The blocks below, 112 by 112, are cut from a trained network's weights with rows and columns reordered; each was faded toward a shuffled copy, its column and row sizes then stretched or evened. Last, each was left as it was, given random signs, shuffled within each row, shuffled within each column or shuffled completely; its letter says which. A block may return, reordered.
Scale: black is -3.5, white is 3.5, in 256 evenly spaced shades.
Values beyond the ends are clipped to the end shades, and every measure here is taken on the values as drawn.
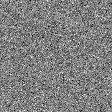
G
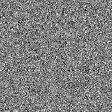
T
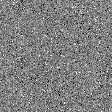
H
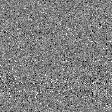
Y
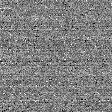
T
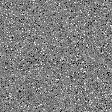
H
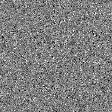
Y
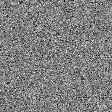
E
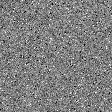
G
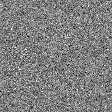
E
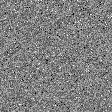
G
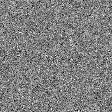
E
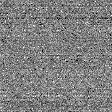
T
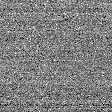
E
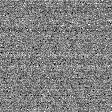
E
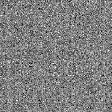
T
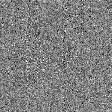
H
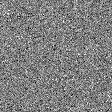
E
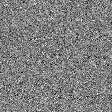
E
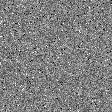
G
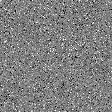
H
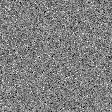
G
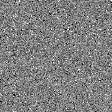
Y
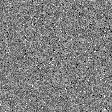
H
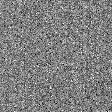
H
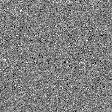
Y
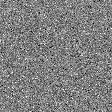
G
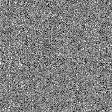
T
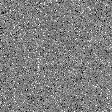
H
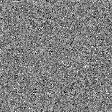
Y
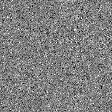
Y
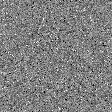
G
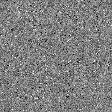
Y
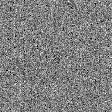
H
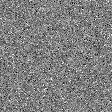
G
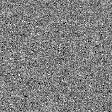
Y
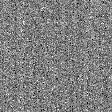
H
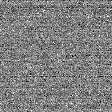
T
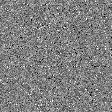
Y
